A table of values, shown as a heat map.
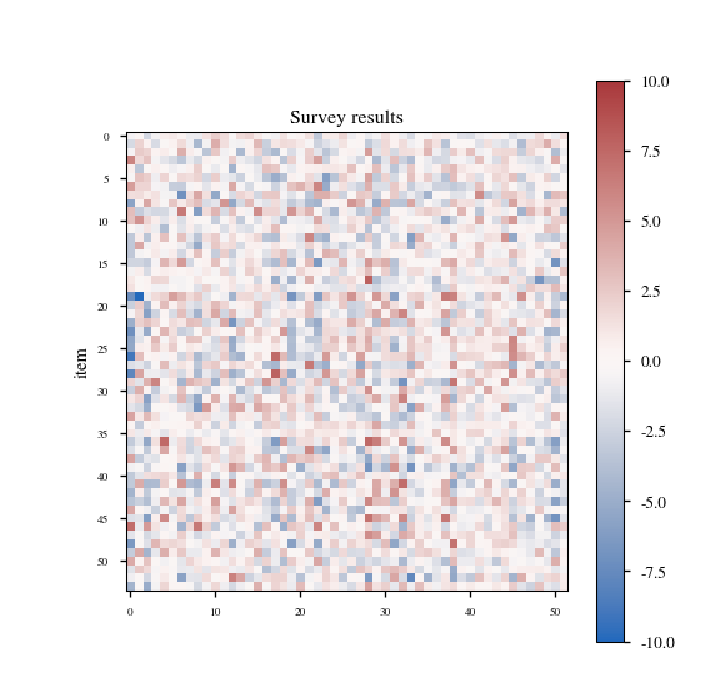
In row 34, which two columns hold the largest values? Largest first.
29, 33
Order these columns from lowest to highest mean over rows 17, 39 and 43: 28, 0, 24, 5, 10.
0, 24, 5, 10, 28
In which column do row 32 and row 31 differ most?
32
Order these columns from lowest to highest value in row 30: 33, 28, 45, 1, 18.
45, 33, 18, 1, 28
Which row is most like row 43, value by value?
15
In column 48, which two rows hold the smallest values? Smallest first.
17, 27
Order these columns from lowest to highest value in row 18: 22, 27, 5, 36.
36, 27, 22, 5
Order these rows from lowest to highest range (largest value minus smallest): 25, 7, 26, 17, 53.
53, 25, 7, 17, 26
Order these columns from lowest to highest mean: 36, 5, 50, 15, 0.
0, 50, 36, 5, 15
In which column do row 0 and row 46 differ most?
22
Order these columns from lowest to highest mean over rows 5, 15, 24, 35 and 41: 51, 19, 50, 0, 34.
50, 0, 19, 51, 34
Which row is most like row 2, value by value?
5
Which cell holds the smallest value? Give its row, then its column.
19, 1
